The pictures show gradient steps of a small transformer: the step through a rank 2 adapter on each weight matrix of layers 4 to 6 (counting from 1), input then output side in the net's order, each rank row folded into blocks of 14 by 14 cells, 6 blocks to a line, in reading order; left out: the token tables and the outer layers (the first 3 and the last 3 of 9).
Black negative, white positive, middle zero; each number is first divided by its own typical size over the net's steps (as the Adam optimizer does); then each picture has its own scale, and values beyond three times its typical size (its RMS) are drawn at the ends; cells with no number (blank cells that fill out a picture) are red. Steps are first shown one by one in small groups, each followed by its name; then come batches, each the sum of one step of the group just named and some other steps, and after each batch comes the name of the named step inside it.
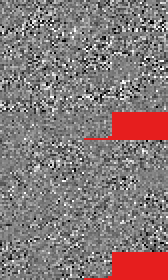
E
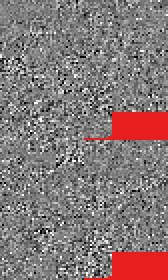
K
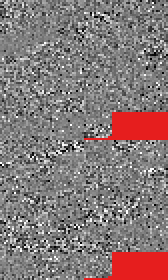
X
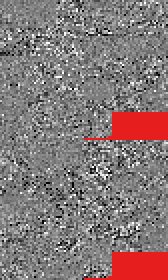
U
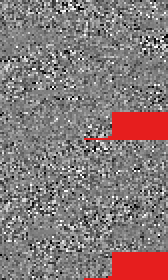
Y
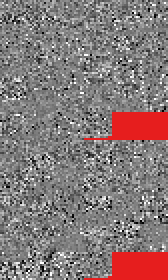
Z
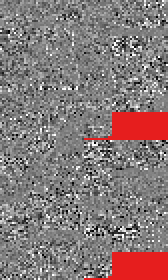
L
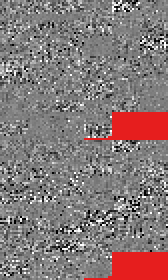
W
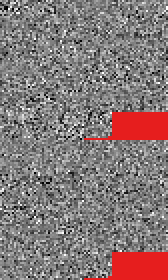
U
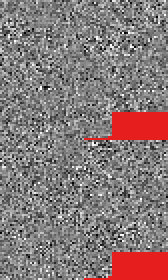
L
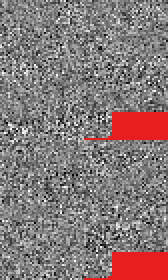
U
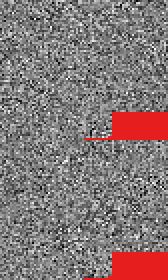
W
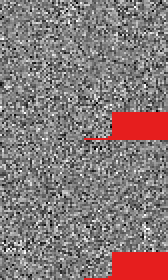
Y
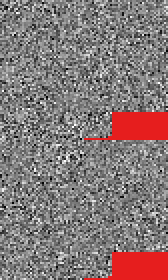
Z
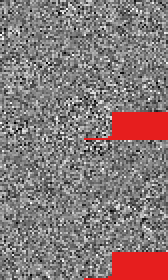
Y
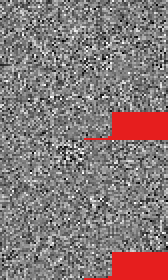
E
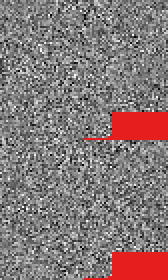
K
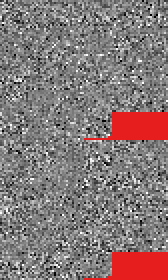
Z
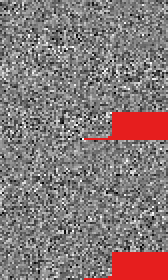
X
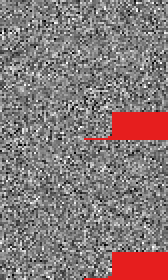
U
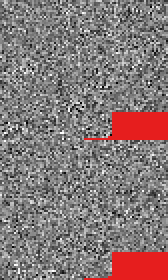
X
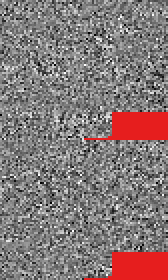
Y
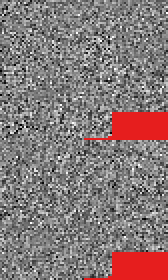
Z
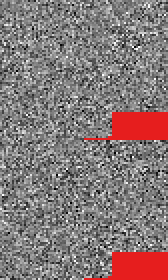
L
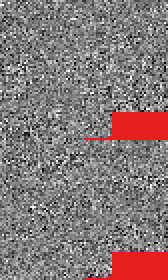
Z
